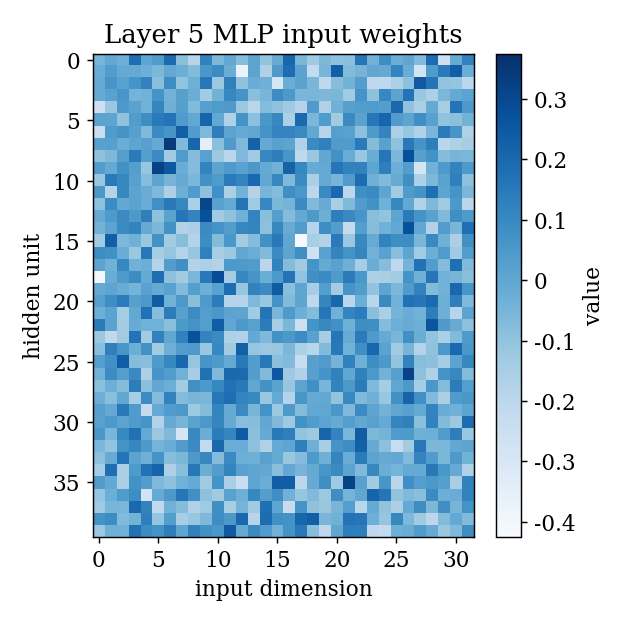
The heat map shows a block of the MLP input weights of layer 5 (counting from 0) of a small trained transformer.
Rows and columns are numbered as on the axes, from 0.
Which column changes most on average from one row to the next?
27
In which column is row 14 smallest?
21
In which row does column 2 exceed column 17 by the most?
25
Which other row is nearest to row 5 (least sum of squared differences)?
12
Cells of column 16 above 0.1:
7
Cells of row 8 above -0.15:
30
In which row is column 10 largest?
18
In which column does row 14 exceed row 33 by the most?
26
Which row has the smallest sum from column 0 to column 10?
17
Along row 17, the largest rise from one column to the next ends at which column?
15
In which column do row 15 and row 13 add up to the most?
9
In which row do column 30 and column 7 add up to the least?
16
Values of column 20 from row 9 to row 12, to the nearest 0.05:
0.15 -0.05 0.2 -0.15
